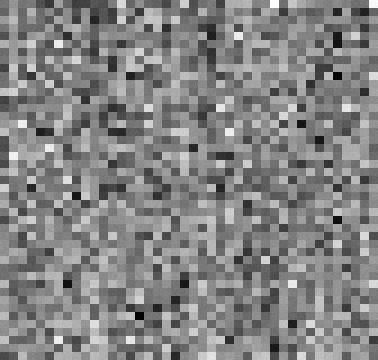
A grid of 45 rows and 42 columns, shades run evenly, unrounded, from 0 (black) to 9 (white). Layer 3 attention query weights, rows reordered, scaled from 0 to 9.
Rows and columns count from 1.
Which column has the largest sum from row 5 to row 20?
2
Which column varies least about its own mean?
5
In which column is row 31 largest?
38
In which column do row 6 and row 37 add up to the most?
7
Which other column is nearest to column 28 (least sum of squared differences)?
30
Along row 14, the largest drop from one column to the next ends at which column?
34
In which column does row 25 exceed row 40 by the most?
16
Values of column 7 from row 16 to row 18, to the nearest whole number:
7 6 4
